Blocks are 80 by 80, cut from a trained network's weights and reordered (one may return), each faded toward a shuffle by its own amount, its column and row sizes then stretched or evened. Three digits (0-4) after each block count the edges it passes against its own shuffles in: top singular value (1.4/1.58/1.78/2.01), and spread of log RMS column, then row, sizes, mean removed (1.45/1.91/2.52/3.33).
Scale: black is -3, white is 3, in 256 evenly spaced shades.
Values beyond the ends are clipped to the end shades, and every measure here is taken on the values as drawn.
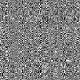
4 3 2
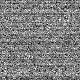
3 0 0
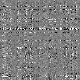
2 3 4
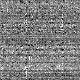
4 2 1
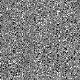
1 3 0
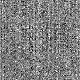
2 1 1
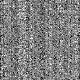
2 2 0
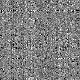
1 1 2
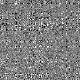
2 3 3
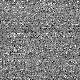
0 0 1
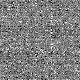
0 1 1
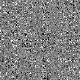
0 3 2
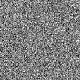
2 0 1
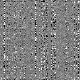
1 4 0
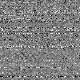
0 0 4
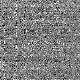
1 2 1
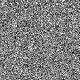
2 0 0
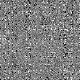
0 3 2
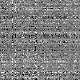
4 3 3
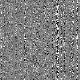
1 4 0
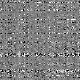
1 3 4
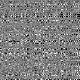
3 2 4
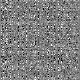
1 4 0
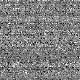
1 0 3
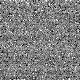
0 0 0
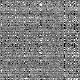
4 3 2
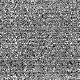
2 1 1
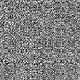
4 1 2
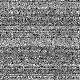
4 0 1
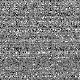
2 1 2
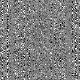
0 4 0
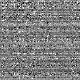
4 2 2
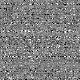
0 1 3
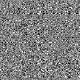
3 1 3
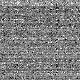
3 1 1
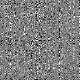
0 4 2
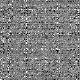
2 3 2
